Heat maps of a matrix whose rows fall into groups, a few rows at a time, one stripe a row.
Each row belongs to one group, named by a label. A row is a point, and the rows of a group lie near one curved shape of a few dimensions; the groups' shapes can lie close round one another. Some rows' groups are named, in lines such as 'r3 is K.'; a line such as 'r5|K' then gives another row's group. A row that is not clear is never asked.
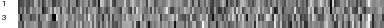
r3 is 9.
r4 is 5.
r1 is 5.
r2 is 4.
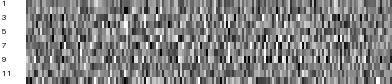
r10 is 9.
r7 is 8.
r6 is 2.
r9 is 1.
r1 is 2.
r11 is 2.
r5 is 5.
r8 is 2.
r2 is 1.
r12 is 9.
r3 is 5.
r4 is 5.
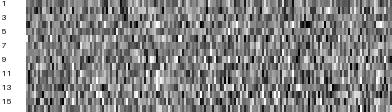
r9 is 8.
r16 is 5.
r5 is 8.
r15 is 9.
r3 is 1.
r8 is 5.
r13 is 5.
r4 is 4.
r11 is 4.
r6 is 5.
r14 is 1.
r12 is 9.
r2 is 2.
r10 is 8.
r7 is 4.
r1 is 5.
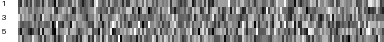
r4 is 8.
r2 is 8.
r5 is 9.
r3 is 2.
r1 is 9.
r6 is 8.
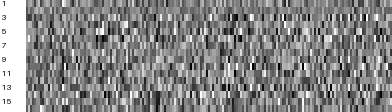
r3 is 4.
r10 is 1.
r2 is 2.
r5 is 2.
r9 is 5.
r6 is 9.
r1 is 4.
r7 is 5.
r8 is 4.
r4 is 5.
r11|5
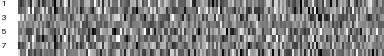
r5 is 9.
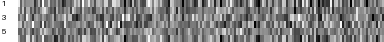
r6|5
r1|5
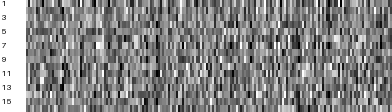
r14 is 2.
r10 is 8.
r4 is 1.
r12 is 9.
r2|9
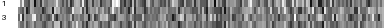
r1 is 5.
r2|4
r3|9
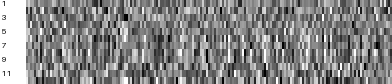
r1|9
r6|5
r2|9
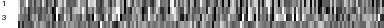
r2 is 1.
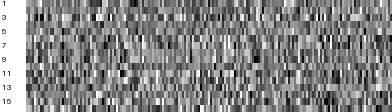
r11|5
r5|5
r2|5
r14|1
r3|2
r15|5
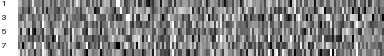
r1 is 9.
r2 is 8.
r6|8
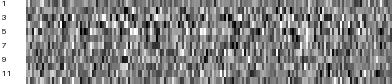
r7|4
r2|1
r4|2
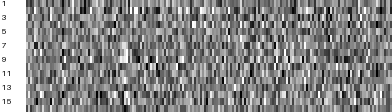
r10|8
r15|2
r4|4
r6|4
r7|5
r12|5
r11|4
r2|4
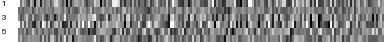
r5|9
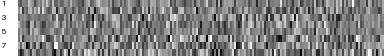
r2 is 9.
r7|5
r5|2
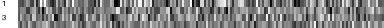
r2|5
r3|8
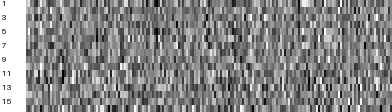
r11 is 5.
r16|2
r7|2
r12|9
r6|9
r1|2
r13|5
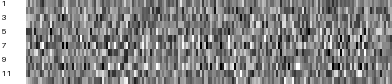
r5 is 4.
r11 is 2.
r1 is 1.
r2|1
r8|2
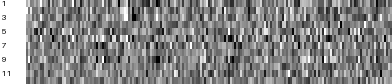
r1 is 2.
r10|1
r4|2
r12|4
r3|5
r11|2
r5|2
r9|2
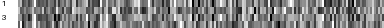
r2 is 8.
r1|8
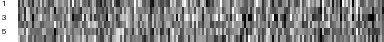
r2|4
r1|2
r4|2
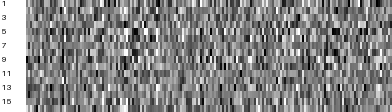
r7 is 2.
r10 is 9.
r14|4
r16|5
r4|1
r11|9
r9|9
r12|1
